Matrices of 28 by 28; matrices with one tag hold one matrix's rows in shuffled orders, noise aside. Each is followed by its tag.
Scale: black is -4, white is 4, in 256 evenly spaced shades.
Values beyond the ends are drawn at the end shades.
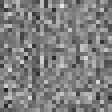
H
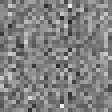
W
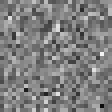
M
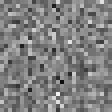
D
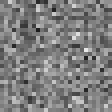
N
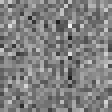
W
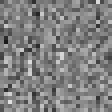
H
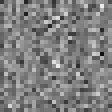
M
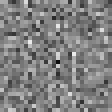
D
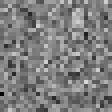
N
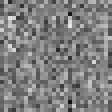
W
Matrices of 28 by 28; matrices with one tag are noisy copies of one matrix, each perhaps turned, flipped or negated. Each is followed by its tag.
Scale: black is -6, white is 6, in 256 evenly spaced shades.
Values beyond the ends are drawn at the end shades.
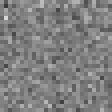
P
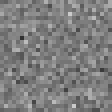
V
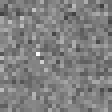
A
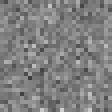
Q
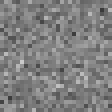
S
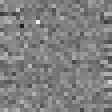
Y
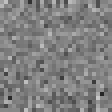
Y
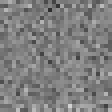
P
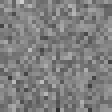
A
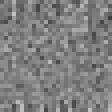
Y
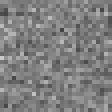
A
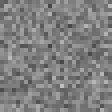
Q
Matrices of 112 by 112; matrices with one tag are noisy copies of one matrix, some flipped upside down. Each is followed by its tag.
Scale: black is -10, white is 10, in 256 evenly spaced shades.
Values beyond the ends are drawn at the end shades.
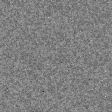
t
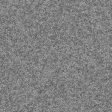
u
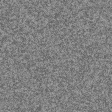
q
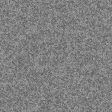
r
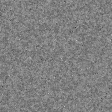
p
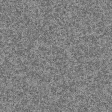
r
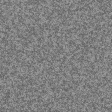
p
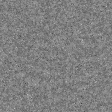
r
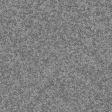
u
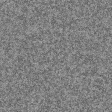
r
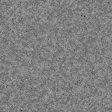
p
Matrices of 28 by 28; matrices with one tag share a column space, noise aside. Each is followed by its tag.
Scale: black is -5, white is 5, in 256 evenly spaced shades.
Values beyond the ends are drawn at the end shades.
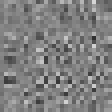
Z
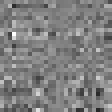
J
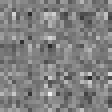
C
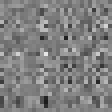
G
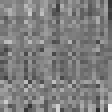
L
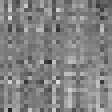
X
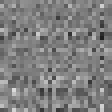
J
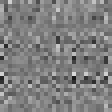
Z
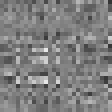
Z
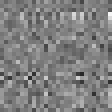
C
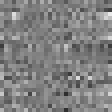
C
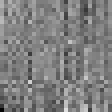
L
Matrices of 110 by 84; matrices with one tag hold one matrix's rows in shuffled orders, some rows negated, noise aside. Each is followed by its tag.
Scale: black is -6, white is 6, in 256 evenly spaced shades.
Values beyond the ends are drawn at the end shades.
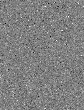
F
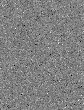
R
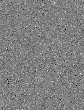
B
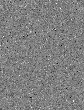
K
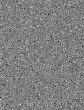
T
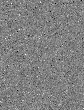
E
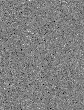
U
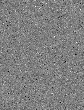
B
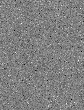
R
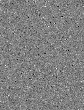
F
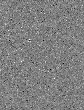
U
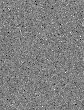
B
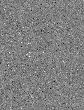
U
